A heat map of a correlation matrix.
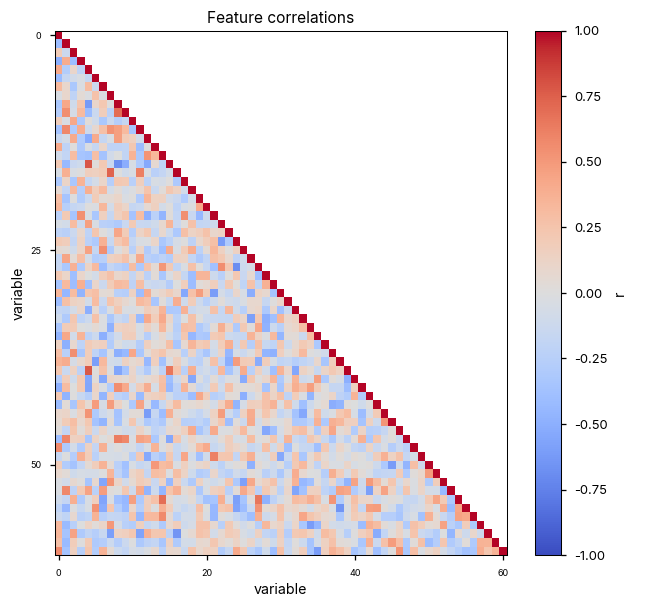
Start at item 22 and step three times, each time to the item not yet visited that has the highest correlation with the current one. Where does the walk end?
14
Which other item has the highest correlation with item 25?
6
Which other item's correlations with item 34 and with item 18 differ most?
35
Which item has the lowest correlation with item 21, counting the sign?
30
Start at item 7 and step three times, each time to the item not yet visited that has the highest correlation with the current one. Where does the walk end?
1
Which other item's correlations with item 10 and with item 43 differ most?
37
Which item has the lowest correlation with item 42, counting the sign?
53
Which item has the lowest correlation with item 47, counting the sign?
15
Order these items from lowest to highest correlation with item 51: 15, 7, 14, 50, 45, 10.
45, 15, 10, 14, 7, 50
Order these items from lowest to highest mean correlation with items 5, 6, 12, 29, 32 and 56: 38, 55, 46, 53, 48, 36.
38, 53, 46, 48, 36, 55
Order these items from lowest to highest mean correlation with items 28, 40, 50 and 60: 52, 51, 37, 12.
12, 37, 52, 51
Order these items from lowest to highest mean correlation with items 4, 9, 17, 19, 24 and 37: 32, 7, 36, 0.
7, 32, 36, 0
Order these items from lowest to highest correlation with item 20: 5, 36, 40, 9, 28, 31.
31, 40, 5, 9, 36, 28
